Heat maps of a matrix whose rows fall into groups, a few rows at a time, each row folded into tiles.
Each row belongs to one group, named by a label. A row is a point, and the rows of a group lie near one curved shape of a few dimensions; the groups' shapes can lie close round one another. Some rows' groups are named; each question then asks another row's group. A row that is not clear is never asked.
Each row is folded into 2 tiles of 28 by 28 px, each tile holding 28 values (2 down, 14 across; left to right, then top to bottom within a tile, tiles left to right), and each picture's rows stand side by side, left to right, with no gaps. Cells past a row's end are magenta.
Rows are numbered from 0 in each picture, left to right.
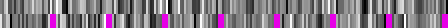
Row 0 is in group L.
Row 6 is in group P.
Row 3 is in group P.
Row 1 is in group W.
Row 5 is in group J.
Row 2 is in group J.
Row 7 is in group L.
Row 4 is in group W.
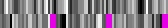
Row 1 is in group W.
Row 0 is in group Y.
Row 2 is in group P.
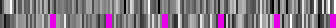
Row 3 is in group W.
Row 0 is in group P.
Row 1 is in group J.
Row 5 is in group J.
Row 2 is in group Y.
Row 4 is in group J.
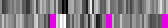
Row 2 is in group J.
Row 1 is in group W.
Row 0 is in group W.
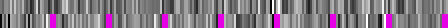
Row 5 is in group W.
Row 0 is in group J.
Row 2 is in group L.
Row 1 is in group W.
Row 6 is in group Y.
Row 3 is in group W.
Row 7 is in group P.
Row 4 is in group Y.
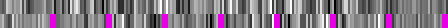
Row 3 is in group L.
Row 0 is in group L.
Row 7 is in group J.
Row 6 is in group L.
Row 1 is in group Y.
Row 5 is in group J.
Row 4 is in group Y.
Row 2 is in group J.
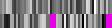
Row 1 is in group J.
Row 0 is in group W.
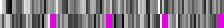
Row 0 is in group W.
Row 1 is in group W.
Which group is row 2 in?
Y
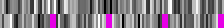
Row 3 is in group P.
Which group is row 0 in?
J
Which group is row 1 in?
J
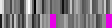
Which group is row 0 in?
P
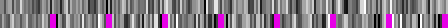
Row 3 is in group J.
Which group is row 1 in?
L
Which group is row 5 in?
Y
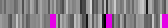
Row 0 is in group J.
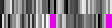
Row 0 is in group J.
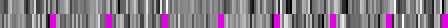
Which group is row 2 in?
Y
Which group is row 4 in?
W
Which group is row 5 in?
W
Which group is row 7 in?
L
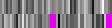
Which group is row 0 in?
J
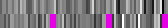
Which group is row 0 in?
J
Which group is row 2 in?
L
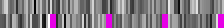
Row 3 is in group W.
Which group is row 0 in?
Y
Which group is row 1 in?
J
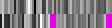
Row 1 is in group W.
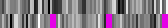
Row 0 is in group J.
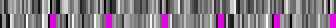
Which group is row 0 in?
L
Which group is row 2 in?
L
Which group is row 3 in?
W
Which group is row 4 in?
W
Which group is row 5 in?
L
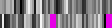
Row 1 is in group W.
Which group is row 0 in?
P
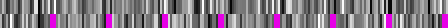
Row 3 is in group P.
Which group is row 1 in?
W
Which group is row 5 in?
L
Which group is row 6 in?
Y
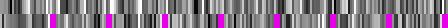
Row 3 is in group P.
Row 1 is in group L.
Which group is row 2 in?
W
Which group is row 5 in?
L
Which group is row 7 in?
L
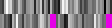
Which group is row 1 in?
L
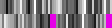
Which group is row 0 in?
P
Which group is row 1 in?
W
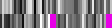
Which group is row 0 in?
P
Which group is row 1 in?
W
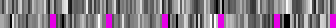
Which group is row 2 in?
L
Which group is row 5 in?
W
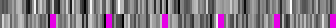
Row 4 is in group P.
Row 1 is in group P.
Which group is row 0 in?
W
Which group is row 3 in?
W
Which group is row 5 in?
W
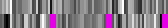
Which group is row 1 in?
W
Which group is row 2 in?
W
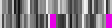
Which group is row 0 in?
Y
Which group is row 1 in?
W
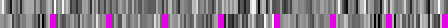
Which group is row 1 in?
P
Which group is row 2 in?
L
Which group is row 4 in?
P
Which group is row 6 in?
L
